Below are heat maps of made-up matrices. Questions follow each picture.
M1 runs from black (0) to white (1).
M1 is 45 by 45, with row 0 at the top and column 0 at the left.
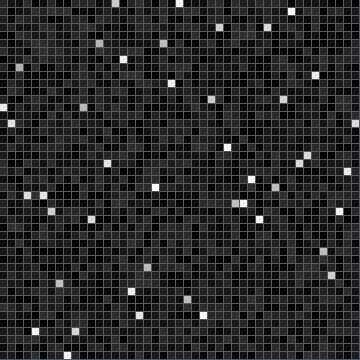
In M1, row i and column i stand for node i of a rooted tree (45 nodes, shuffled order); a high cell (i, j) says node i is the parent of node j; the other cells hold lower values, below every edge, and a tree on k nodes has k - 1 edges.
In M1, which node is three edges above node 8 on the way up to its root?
7
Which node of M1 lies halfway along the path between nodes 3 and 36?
35
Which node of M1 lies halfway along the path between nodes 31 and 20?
0
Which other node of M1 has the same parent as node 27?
33
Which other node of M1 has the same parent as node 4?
9
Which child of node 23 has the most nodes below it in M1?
34
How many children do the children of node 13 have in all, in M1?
3
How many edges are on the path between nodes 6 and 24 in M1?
4
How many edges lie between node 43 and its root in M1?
6
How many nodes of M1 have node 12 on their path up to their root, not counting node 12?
12
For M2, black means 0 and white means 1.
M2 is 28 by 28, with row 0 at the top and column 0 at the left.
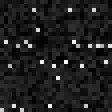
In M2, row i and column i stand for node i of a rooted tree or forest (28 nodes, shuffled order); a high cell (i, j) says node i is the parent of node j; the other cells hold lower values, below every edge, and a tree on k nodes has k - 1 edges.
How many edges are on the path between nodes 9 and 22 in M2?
3
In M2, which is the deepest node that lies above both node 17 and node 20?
16
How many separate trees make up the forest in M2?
2
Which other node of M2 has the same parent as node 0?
5
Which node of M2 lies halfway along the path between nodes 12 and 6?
15
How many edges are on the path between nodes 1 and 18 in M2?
2
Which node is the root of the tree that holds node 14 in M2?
11
